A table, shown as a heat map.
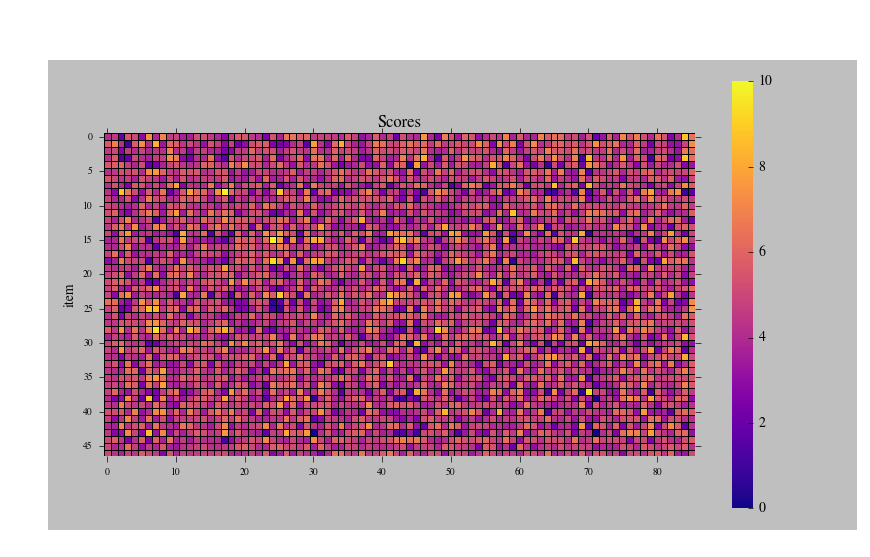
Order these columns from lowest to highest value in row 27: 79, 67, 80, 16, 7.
67, 80, 16, 79, 7
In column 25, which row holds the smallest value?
25
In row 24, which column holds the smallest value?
24
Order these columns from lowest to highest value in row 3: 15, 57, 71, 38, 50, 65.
38, 50, 71, 57, 15, 65
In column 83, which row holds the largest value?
8
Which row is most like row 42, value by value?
31
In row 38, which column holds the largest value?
6
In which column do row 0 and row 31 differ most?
84
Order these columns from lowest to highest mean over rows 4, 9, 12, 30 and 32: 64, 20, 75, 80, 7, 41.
7, 41, 64, 80, 75, 20
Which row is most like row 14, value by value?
23
